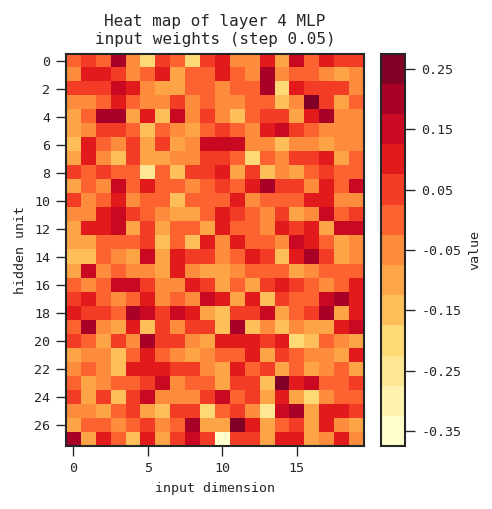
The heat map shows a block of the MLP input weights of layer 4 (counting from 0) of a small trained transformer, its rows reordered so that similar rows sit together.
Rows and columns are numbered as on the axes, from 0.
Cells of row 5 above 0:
6
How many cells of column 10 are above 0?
12
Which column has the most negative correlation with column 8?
10
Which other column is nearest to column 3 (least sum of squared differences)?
2
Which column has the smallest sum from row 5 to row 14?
0
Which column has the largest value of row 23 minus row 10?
14
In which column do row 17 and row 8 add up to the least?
13
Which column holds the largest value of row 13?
15
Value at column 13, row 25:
-0.25
